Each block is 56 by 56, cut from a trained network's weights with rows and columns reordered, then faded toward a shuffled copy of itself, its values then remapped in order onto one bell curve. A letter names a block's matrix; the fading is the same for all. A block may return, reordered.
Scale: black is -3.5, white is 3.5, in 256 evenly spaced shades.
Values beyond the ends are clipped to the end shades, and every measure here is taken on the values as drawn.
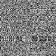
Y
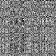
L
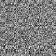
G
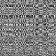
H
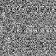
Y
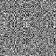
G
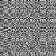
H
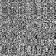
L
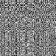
L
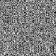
G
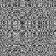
H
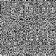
Y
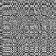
H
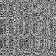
L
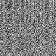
L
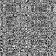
L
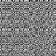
H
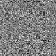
Y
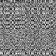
H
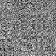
L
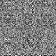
Y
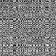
H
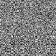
Y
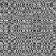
H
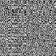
G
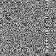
Y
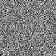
Y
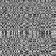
H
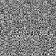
Y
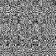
G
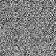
G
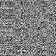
G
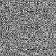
Y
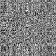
L
